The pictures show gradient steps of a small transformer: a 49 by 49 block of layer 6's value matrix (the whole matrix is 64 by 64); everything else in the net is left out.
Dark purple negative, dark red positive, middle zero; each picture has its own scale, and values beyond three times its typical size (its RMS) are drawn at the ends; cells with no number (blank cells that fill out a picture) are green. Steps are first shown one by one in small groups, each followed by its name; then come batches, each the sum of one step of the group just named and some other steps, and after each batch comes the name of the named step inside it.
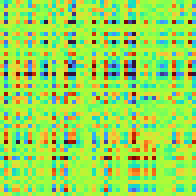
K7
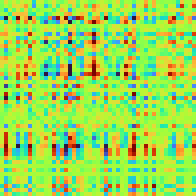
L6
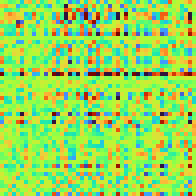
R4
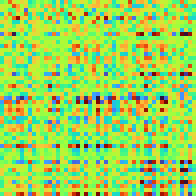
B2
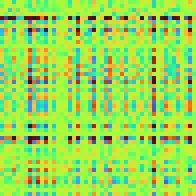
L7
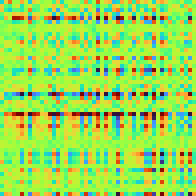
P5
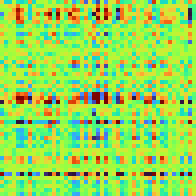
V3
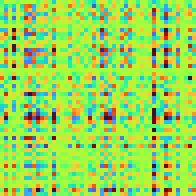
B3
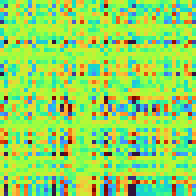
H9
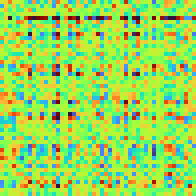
L7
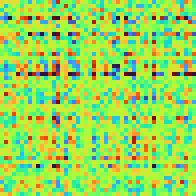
K7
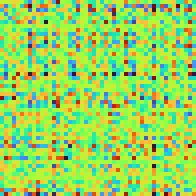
K7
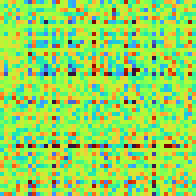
K7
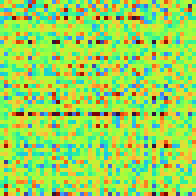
P5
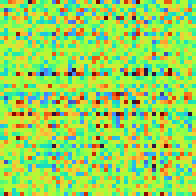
P5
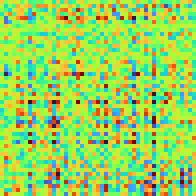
B2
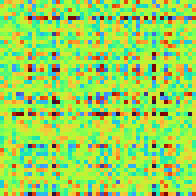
P5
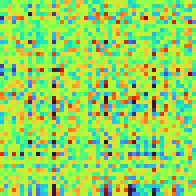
H9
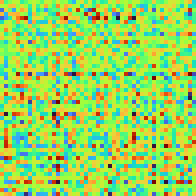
K7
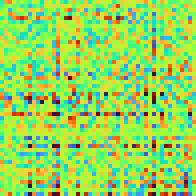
P5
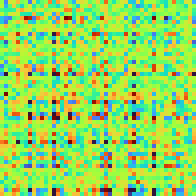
H9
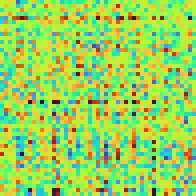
L7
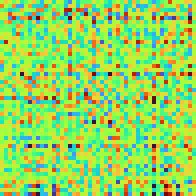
R4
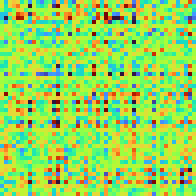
B2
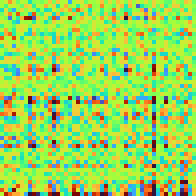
B2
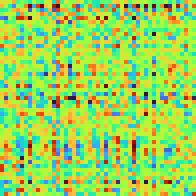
L6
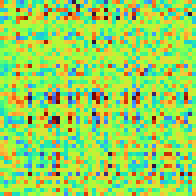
V3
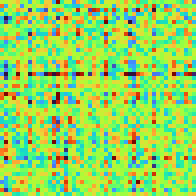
K7
